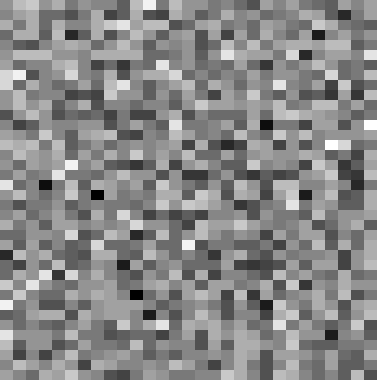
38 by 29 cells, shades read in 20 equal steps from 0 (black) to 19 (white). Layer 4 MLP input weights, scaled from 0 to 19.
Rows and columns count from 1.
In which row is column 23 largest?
21
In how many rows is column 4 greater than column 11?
15
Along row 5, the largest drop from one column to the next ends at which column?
28
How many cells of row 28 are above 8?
19
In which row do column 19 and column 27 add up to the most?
30
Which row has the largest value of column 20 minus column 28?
10
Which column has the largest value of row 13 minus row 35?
29
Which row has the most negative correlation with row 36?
1
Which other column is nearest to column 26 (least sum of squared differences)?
5
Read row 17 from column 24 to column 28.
5 15 12 4 7
